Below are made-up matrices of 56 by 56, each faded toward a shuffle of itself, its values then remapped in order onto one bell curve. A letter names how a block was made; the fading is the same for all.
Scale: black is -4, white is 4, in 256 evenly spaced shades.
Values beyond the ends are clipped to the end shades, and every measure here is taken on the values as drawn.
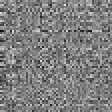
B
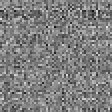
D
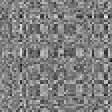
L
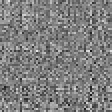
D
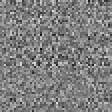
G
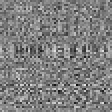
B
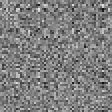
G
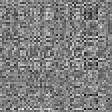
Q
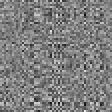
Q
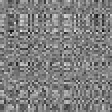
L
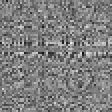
B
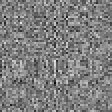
G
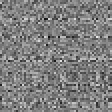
D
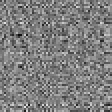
G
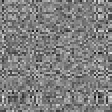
Q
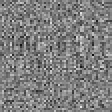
G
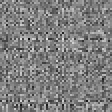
B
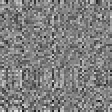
G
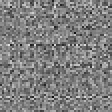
D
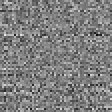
D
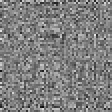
G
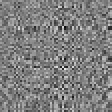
Q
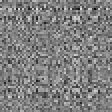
B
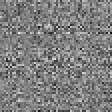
B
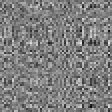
Q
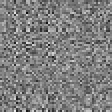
G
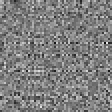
D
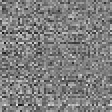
B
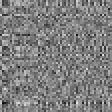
Q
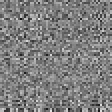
B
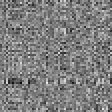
G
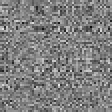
D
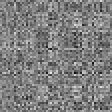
Q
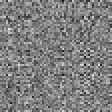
G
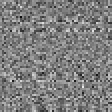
D
